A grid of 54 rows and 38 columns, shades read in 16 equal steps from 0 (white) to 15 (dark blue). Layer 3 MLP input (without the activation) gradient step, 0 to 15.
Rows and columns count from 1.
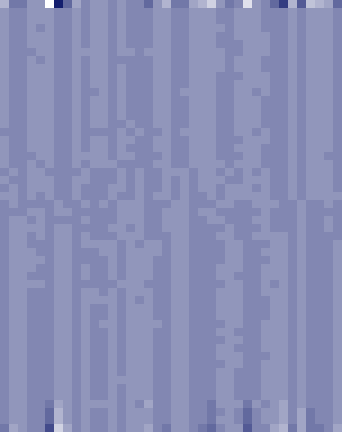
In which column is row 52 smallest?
7
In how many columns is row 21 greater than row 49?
16
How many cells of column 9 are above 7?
30
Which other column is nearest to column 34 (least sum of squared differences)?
8
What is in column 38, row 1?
10
